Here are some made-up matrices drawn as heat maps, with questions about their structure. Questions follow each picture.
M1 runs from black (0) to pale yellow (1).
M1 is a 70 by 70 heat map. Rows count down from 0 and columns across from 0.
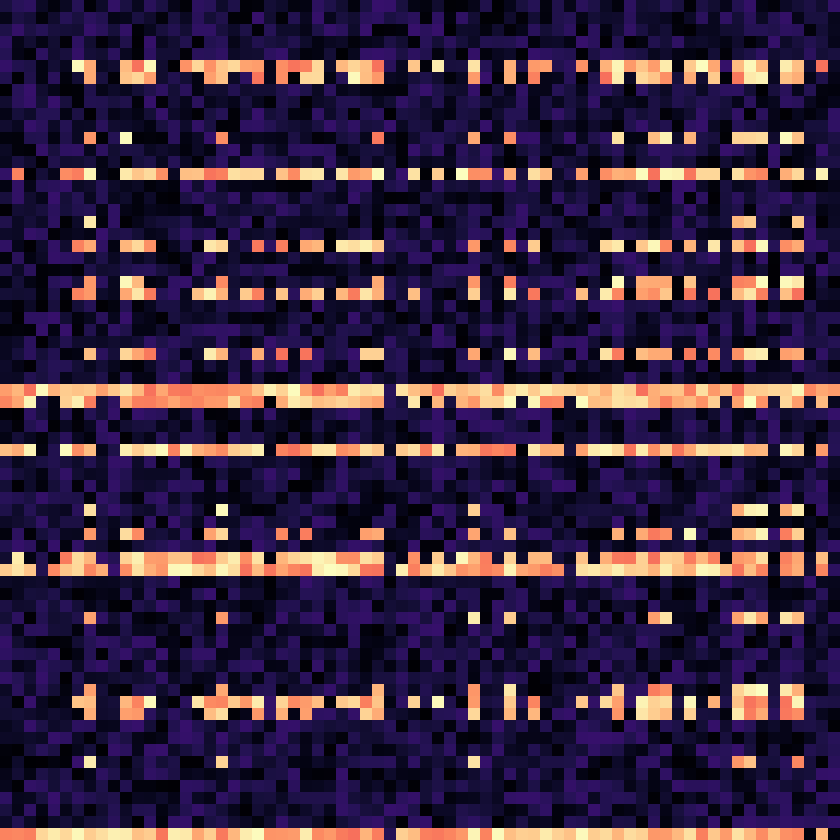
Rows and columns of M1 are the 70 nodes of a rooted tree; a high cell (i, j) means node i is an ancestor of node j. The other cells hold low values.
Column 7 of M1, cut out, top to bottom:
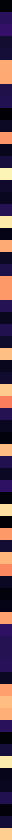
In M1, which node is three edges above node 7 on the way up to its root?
42
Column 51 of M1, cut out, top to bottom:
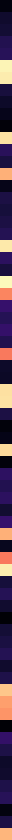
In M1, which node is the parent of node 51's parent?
11
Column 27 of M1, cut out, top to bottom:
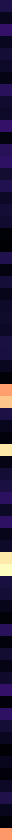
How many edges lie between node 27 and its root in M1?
6
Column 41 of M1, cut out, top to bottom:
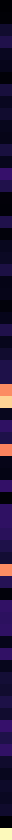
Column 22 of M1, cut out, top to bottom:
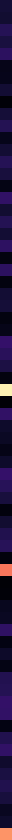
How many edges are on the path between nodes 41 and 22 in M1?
4
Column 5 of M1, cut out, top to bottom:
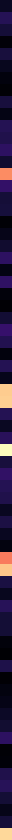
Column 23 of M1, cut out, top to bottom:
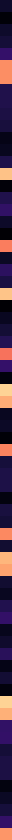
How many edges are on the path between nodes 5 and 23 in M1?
8
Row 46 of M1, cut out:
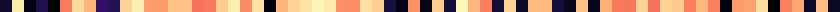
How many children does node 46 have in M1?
2
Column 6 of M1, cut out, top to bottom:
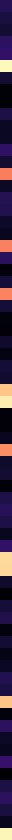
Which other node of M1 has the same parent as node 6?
28
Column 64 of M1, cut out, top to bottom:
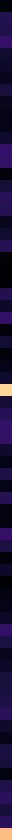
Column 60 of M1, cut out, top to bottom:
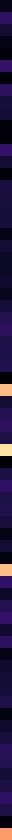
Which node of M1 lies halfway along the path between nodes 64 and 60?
47
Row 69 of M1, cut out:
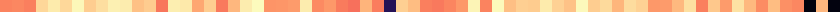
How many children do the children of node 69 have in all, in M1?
5
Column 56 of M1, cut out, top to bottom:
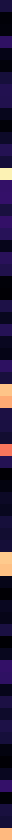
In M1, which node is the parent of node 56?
14
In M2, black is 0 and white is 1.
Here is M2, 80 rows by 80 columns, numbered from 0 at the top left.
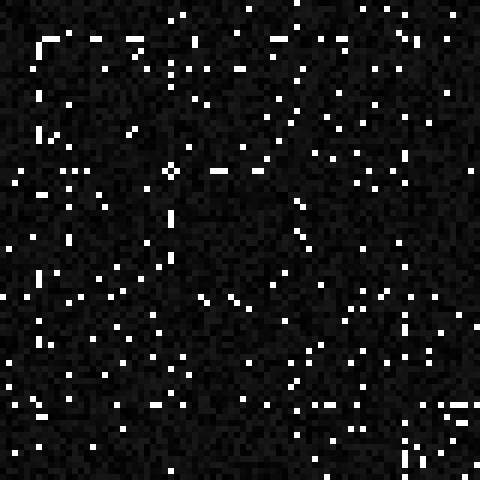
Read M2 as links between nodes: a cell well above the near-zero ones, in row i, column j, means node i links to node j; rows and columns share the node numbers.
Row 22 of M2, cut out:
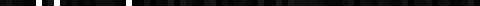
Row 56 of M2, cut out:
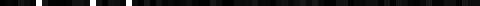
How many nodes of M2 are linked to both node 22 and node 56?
2
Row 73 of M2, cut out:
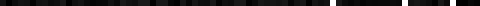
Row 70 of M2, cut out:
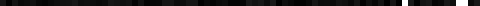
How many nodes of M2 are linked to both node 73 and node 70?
1
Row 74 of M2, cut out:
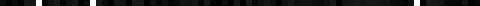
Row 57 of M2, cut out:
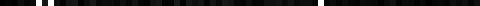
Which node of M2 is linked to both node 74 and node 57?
node 6
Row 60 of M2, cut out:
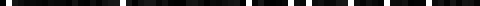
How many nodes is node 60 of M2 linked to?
8
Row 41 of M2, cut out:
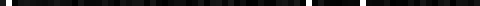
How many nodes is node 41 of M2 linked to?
3
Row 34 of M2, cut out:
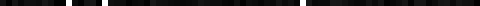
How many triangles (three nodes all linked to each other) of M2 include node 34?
2
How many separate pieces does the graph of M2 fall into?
5
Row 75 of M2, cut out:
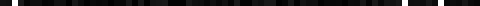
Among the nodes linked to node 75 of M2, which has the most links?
node 67
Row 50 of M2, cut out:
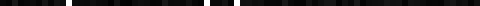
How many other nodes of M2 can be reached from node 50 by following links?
10
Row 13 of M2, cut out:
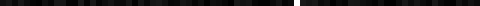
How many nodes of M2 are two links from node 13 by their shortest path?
8
